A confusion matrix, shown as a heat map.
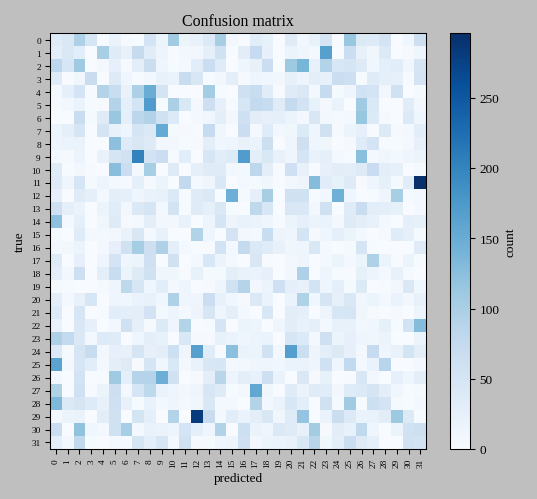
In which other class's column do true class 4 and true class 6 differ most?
13
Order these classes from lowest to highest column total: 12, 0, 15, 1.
1, 15, 12, 0
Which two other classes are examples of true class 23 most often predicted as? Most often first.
0, 1
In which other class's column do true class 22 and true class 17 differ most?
31
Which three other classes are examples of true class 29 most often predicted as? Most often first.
12, 21, 10
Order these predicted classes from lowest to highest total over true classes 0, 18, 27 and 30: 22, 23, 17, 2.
23, 22, 17, 2
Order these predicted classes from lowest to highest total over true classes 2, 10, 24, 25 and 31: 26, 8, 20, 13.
26, 13, 8, 20
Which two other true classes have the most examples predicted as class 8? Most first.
5, 4
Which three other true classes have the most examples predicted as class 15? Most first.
12, 24, 19
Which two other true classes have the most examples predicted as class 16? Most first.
9, 19
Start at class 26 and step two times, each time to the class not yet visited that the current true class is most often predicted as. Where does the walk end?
7
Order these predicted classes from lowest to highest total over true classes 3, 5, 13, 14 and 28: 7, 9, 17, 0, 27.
9, 7, 27, 17, 0
